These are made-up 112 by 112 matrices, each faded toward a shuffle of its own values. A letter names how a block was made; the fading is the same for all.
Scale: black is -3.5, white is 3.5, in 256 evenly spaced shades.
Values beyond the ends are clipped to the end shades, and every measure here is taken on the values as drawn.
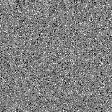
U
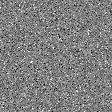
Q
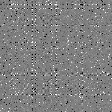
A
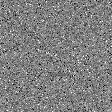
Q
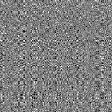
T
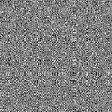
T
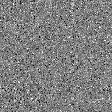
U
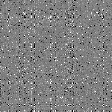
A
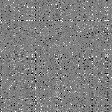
A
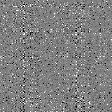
A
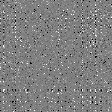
A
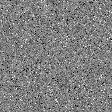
Q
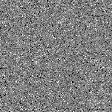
U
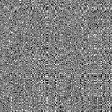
T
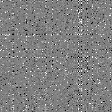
A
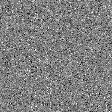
U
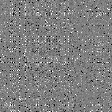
A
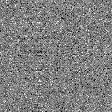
U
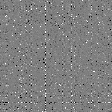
A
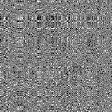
T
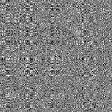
T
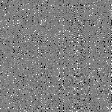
A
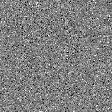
U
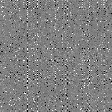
A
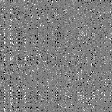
A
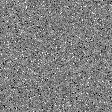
Q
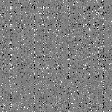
A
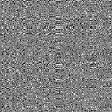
T
